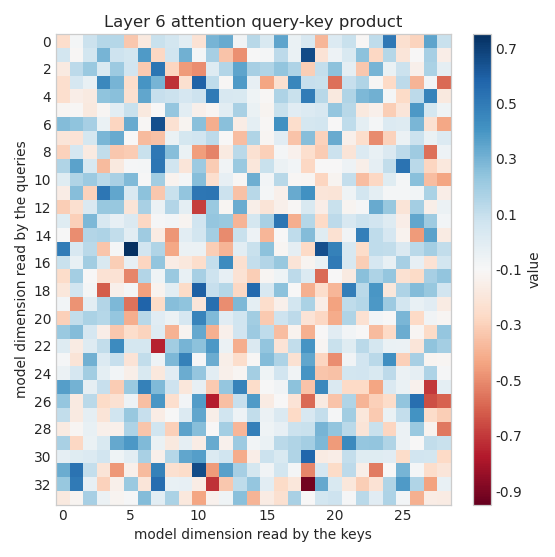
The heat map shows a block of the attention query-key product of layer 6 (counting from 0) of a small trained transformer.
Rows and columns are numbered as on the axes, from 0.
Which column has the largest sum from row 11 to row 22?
11
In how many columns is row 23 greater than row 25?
15
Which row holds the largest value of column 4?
22
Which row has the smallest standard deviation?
5
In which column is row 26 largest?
26
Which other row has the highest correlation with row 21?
31
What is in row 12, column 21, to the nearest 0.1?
-0.1
